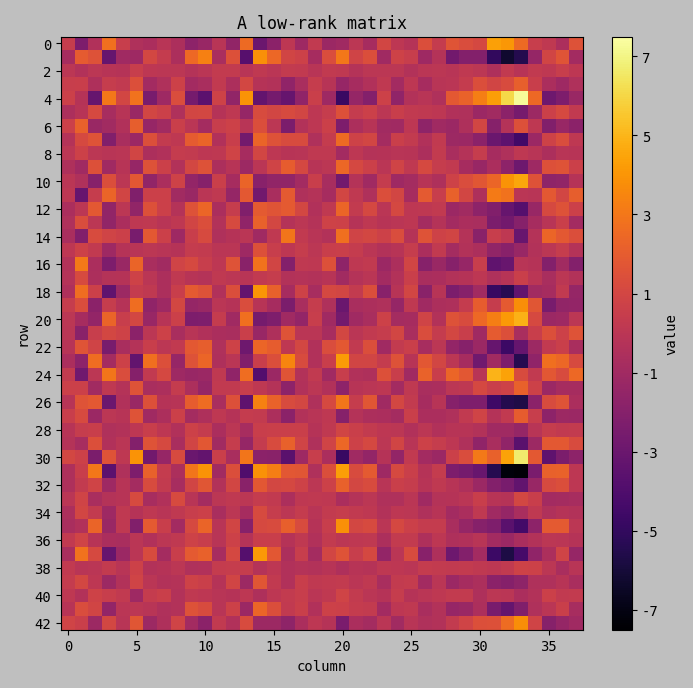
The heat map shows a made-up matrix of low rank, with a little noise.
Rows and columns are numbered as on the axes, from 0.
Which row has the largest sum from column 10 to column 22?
31
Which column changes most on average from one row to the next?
33
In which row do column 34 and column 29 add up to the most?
4
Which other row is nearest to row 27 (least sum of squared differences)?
25
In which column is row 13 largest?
14
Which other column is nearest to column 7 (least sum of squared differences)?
27
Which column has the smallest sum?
32
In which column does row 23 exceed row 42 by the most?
20
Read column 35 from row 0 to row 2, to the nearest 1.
0 1 0
